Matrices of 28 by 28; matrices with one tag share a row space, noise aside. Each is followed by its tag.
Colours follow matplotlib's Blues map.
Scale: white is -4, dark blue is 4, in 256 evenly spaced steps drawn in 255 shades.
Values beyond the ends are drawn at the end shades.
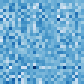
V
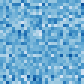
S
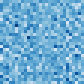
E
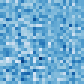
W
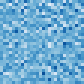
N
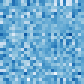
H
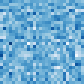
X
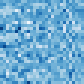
W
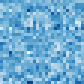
X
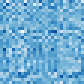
S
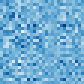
V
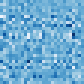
H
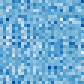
S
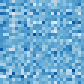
H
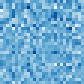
H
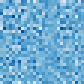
V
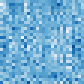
H
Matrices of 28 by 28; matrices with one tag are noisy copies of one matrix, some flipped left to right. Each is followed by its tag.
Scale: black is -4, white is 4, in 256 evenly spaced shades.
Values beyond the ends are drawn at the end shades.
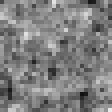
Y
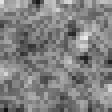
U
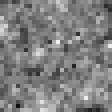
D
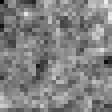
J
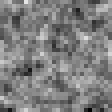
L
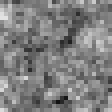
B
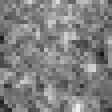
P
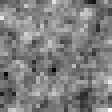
Y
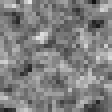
L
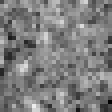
P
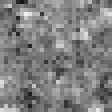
Y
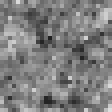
B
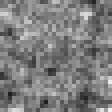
Y
